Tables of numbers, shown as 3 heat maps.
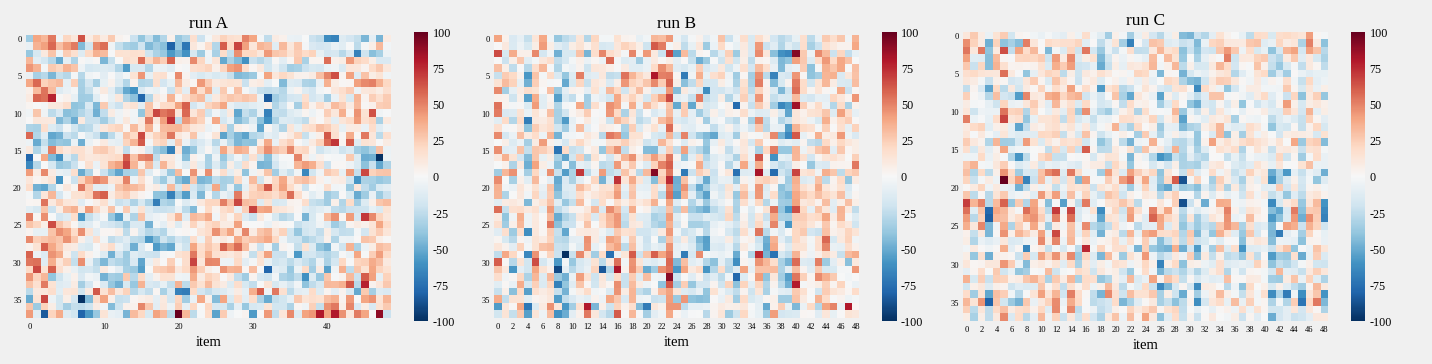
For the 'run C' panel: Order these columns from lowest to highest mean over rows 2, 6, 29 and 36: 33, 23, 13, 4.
33, 23, 13, 4
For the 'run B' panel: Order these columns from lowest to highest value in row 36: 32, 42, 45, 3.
32, 42, 3, 45
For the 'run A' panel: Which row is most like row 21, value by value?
2
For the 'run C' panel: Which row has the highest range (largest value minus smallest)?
19
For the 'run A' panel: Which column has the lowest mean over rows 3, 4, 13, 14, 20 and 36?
29
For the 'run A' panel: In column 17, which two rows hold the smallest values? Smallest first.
22, 28
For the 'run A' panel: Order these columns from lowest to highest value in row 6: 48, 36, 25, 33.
36, 33, 25, 48
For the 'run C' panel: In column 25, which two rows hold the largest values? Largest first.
24, 23
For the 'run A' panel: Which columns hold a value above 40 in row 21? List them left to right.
9, 10, 28, 35
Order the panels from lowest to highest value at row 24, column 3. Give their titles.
run C, run A, run B
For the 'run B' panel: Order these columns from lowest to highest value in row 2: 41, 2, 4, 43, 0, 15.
4, 15, 41, 2, 43, 0
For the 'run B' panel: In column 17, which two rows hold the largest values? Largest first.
5, 6
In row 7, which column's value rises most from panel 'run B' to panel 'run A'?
28
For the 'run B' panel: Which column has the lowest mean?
8
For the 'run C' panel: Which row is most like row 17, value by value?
0
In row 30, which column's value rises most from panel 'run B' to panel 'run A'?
24
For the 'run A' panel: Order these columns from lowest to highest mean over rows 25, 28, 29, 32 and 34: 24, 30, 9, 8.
8, 30, 9, 24
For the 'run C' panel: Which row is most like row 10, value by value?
15
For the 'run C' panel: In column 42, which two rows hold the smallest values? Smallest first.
26, 23
